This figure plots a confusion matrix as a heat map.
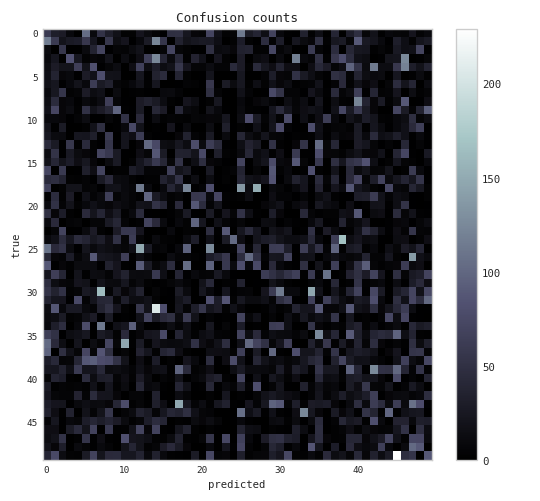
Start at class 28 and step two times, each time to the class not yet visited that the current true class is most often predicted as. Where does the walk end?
10
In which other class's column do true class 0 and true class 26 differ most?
47
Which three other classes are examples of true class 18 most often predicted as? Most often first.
27, 25, 12
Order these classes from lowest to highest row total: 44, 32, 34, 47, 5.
5, 34, 44, 47, 32
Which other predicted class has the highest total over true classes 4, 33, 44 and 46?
25
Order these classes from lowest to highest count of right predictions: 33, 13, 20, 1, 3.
33, 20, 1, 3, 13
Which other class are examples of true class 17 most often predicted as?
29
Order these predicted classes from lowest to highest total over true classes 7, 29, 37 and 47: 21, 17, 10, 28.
28, 17, 10, 21
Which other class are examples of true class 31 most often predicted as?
49
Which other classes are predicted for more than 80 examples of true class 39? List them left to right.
17, 42, 45
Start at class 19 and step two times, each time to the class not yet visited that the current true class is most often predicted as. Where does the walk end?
35
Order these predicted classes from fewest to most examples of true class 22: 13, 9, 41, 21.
21, 41, 9, 13
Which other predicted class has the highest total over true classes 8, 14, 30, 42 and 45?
7
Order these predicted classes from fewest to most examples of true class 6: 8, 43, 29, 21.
43, 29, 8, 21
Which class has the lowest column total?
24
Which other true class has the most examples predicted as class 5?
0
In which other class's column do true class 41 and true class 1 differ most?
14
